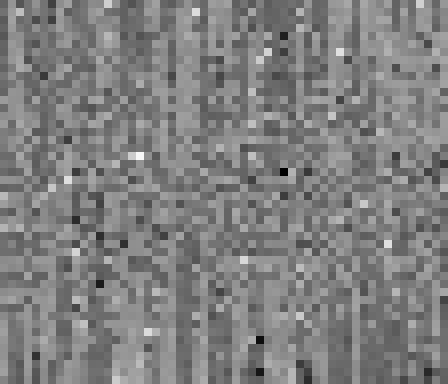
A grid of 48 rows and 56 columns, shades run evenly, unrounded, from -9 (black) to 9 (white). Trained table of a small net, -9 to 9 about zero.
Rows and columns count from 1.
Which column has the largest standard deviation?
36
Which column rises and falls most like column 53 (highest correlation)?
44
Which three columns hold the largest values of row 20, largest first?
18, 17, 32
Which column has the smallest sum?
5
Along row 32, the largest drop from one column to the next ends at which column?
11
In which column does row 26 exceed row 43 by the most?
33
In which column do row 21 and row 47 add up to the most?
15
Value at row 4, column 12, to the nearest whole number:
-1
